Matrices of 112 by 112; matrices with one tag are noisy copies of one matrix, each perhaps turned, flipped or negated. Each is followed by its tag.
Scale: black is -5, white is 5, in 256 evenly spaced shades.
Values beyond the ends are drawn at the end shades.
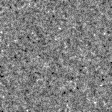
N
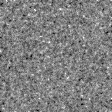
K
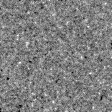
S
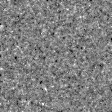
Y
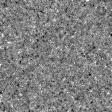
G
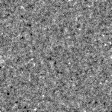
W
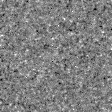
N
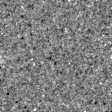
W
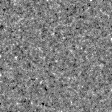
Y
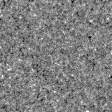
G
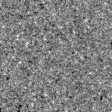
S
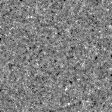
Y
